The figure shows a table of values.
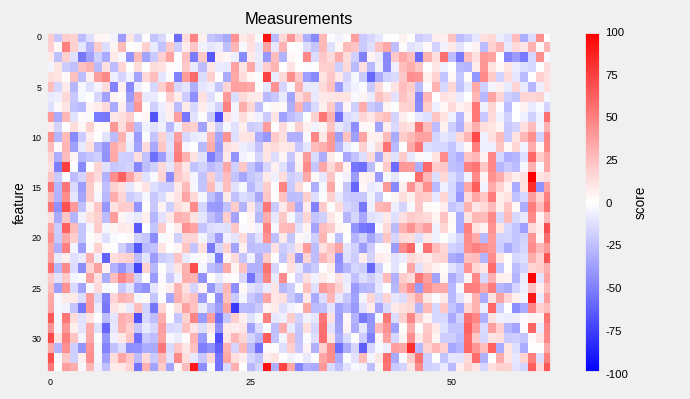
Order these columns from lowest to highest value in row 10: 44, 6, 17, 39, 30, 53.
30, 17, 6, 44, 39, 53
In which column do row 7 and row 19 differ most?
11
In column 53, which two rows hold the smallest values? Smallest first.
4, 0
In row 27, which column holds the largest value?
55
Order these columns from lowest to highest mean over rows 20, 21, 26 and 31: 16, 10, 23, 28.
23, 10, 28, 16
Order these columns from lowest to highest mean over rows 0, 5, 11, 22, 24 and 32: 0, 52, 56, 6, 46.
6, 52, 56, 46, 0
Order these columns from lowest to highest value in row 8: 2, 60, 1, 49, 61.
1, 60, 61, 49, 2
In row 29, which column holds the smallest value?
7
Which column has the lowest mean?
21
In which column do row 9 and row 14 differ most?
60
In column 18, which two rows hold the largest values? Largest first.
33, 23
